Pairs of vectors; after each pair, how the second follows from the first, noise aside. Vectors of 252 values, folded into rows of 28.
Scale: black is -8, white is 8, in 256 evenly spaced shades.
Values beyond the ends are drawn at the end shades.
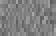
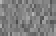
copied.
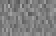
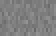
reversed, negated, shrunk.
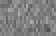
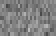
reversed.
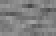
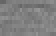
wrapped around, shrunk.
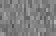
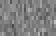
copied.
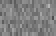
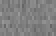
wrapped around, shrunk.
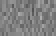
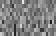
wrapped around, scaled up.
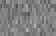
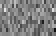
wrapped around, scaled up.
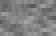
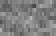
copied.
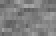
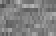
copied.
